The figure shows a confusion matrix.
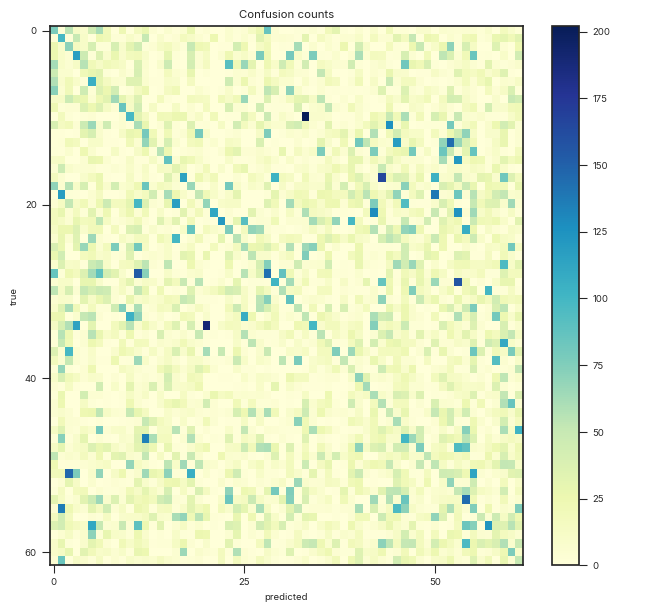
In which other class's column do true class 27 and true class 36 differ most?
28
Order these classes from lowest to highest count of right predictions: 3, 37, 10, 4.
4, 37, 10, 3
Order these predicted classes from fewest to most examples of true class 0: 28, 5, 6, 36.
36, 5, 6, 28
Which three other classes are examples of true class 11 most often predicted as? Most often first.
44, 52, 5
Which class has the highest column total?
46
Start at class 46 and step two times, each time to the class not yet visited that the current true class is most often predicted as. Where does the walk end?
1
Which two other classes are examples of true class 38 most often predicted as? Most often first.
58, 32
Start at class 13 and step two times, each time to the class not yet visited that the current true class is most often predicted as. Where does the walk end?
32
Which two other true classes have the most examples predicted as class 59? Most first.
36, 27
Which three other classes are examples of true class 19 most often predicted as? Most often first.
50, 1, 53
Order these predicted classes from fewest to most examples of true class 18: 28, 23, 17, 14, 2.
17, 14, 28, 2, 23
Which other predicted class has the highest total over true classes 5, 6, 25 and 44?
11
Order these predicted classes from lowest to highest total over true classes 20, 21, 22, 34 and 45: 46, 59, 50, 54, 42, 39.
54, 50, 59, 39, 46, 42
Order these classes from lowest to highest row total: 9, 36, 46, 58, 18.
58, 9, 36, 46, 18
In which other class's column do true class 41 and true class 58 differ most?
5
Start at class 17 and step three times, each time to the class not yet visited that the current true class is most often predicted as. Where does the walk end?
24
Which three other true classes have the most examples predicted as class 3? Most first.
34, 51, 1
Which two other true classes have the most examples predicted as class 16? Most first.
20, 24
